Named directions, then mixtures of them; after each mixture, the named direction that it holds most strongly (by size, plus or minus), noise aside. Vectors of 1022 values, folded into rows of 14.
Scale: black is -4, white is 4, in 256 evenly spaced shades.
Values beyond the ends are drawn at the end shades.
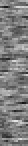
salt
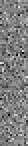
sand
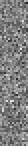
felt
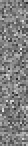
felt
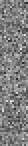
felt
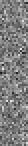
felt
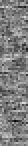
salt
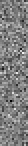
felt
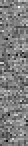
sand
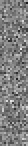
felt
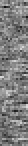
salt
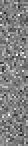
sand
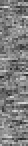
salt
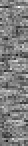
salt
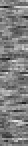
salt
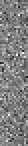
sand
